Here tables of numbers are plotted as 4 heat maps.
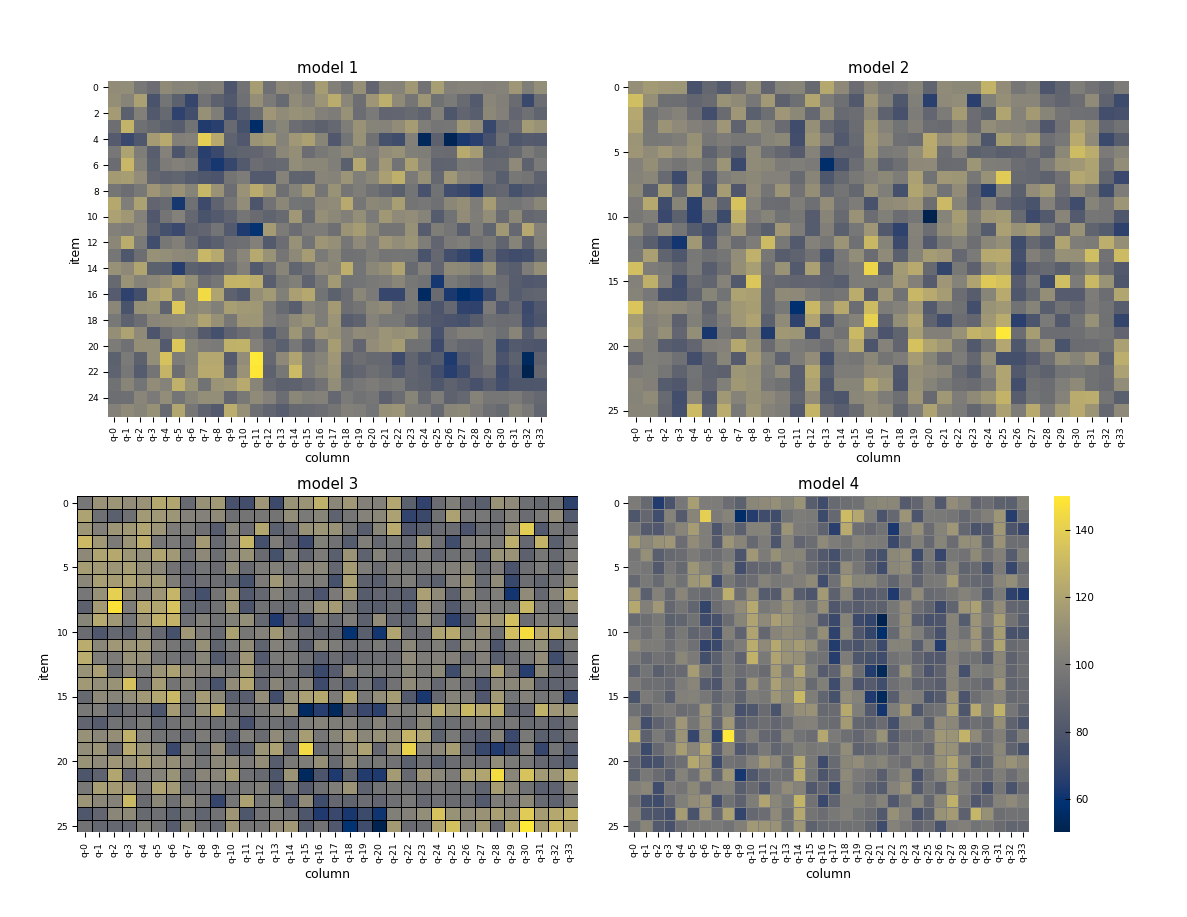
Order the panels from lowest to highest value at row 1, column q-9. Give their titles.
model 4, model 1, model 3, model 2
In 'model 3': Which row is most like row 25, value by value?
10
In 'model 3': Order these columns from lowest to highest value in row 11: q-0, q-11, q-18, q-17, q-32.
q-32, q-18, q-17, q-11, q-0
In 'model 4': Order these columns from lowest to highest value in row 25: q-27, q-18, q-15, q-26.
q-26, q-15, q-18, q-27
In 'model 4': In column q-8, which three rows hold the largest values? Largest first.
18, 7, 24
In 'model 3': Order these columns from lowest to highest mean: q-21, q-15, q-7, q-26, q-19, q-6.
q-19, q-15, q-7, q-26, q-21, q-6
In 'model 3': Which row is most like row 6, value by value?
5
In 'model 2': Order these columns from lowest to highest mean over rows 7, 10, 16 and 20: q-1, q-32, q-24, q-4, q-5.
q-4, q-32, q-5, q-1, q-24
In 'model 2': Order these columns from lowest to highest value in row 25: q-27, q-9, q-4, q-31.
q-9, q-31, q-27, q-4
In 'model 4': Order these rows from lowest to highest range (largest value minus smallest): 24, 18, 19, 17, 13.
17, 19, 24, 13, 18
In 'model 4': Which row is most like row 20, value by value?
23
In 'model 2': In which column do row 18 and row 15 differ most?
q-29
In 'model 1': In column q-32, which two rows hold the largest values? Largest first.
11, 3
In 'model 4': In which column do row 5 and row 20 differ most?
q-32
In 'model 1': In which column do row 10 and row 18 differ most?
q-7
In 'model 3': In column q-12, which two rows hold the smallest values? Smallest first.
3, 12
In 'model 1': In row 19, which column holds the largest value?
q-1
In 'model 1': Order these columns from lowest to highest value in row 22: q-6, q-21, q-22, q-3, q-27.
q-27, q-22, q-21, q-3, q-6
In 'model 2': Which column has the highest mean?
q-25
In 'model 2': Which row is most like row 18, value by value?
14
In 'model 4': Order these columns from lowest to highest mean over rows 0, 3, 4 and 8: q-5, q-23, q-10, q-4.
q-4, q-23, q-5, q-10
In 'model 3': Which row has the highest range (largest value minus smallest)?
25
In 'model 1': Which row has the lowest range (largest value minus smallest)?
24
